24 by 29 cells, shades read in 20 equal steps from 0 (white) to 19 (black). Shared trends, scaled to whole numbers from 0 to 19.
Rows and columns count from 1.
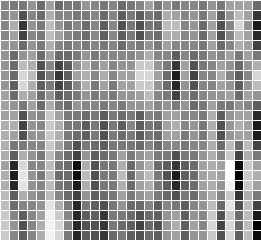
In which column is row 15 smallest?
6
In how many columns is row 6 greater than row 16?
11
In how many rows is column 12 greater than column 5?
14
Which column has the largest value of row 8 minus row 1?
20
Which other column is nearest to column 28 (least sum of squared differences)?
24
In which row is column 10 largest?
23
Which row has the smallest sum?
8
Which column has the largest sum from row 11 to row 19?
9
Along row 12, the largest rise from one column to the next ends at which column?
29
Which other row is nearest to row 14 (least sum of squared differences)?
13
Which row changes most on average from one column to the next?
18
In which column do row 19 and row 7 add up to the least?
3
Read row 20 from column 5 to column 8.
9 5 9 11
